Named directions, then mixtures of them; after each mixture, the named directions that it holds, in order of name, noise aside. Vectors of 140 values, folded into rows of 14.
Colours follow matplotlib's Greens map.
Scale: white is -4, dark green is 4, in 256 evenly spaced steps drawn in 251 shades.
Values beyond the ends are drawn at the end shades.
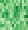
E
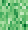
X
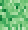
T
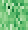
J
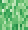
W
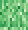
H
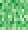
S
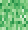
S.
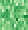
E, J.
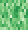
E, H, J.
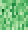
W.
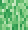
W.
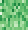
H, T, W.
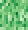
S, X.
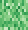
H, J.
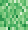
H, T, X.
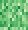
H.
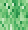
E, J.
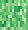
E, H.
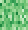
S.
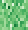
J, W.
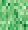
X.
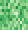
J, T, X.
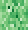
J.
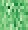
J.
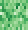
H, T.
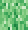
J, W, X.
